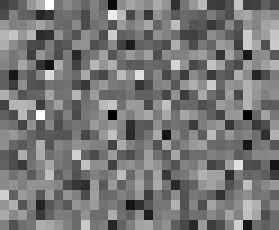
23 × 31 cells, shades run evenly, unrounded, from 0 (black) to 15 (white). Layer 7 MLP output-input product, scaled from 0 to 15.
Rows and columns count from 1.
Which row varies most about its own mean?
1
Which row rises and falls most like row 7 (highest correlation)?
4
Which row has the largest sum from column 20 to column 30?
9
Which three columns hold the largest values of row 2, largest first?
13, 14, 28
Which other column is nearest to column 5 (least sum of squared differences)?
17
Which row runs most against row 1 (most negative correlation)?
7
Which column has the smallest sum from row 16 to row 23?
21
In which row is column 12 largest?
11
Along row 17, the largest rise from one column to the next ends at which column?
10
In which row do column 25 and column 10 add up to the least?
20
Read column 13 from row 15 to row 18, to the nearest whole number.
4 9 4 8
